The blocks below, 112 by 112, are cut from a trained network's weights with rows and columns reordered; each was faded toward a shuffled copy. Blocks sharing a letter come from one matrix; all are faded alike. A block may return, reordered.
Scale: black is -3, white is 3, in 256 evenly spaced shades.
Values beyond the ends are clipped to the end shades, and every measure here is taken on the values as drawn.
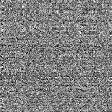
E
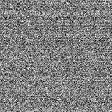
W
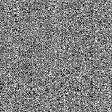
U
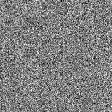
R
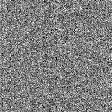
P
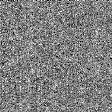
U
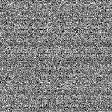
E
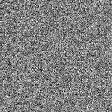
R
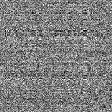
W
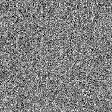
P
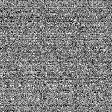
E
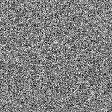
P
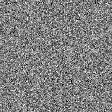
P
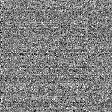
E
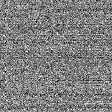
E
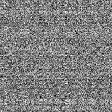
W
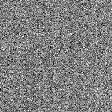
P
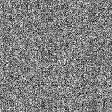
R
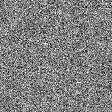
R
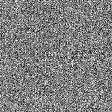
P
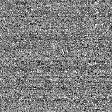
E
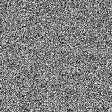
R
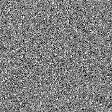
U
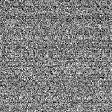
E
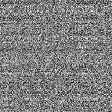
W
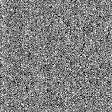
U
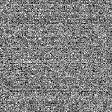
E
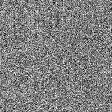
R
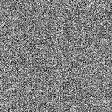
R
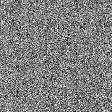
U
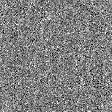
U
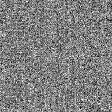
P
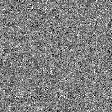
U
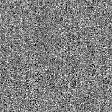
U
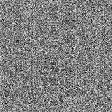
R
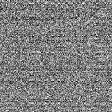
W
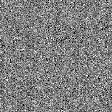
U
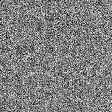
R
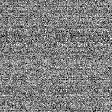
E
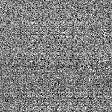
E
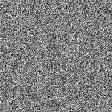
R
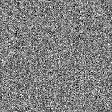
P
